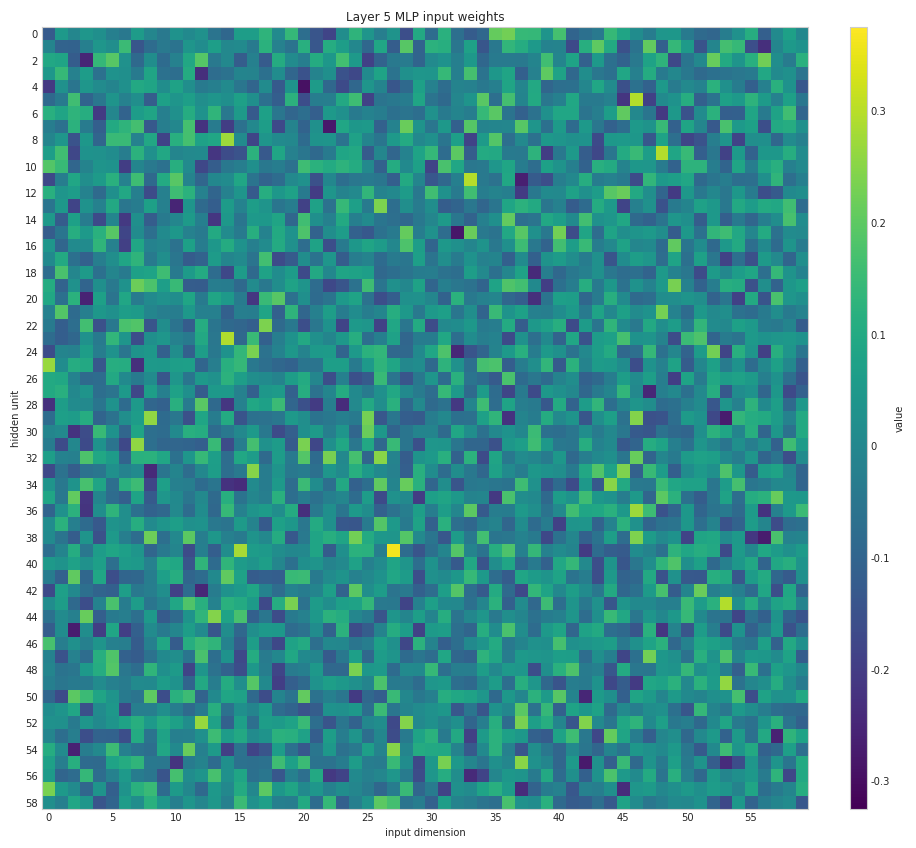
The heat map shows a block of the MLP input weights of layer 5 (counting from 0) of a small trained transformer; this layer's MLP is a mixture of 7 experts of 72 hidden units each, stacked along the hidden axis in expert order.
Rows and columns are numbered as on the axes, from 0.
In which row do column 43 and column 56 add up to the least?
38
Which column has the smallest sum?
21
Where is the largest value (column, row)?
27, 39
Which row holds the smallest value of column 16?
20
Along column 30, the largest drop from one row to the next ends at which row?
10
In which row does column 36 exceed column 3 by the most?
35
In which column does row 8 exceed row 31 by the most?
14
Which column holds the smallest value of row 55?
42
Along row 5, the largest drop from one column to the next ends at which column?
47
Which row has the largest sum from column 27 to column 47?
36
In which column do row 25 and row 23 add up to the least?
7
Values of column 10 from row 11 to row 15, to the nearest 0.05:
0.2 0.15 -0.25 0 0.05
